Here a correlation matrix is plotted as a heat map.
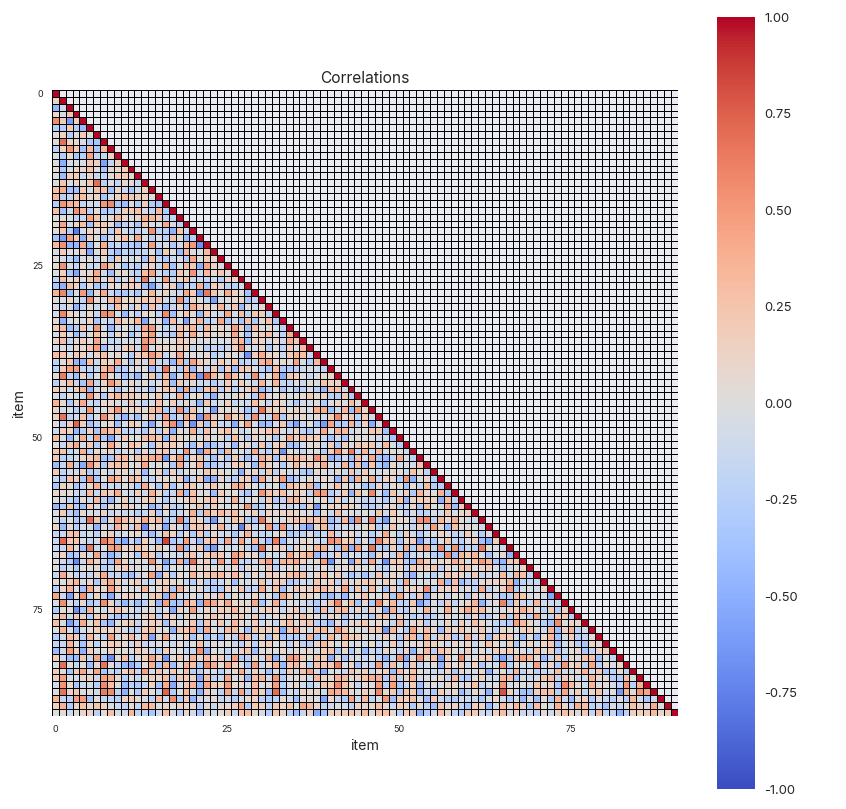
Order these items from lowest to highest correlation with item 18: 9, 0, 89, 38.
0, 89, 9, 38
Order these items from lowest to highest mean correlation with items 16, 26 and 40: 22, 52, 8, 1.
22, 52, 8, 1
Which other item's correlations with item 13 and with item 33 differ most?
63
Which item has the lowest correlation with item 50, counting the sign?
8
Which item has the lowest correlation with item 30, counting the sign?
23
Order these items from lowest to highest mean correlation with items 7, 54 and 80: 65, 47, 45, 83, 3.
45, 3, 47, 65, 83
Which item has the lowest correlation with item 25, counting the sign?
21
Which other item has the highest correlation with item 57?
67
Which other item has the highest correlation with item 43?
52
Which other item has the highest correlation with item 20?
68
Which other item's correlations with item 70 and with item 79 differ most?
14
